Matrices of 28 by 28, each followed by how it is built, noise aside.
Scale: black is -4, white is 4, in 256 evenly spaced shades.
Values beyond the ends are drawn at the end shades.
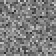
noise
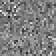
block diagonal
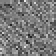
Toeplitz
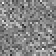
Toeplitz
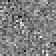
block diagonal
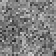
smooth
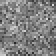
smooth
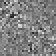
block diagonal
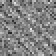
Toeplitz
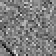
Toeplitz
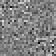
block diagonal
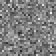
noise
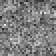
smooth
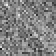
Toeplitz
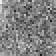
smooth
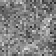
smooth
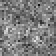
smooth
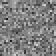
noise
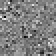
block diagonal
